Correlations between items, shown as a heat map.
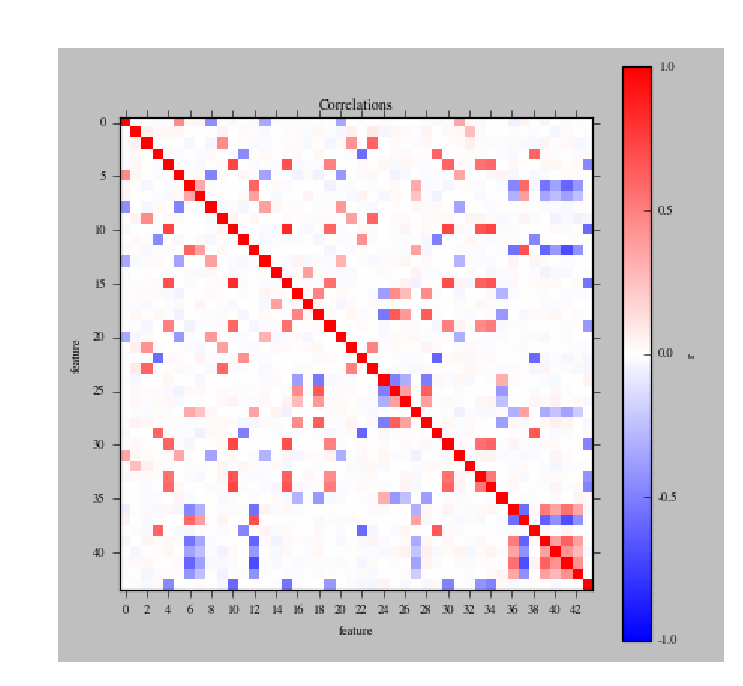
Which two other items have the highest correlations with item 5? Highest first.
0, 31
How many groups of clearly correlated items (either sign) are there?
8
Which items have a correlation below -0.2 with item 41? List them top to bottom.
6, 7, 12, 27, 37
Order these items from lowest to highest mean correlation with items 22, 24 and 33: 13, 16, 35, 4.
16, 13, 35, 4
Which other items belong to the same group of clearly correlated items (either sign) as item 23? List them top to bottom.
2, 9, 21
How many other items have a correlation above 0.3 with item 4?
6
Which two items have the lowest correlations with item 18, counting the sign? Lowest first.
24, 35
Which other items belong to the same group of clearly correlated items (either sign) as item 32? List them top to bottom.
1
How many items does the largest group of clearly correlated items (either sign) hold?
10
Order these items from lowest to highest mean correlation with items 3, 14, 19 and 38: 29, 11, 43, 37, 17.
11, 43, 37, 17, 29
